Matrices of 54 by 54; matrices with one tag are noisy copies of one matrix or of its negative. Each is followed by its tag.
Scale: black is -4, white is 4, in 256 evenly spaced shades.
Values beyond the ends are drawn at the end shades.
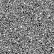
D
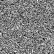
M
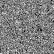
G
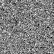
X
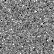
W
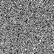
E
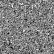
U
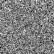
W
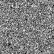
U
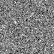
E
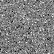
M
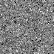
E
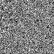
X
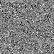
U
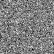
X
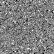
E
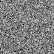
M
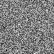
E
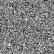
U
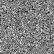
G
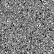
D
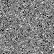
D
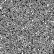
W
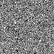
E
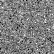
M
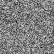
X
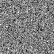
G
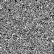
W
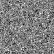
D
